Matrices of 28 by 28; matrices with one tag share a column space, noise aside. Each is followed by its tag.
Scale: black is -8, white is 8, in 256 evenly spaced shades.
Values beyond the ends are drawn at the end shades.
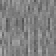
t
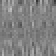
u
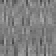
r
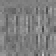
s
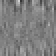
u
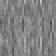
t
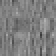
t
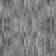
t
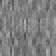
t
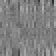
u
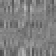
u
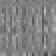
s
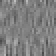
r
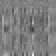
s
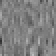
r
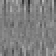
u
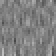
r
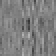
t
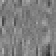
r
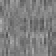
t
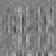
s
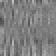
r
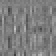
s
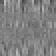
u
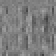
s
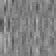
t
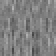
t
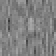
t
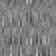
r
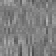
r
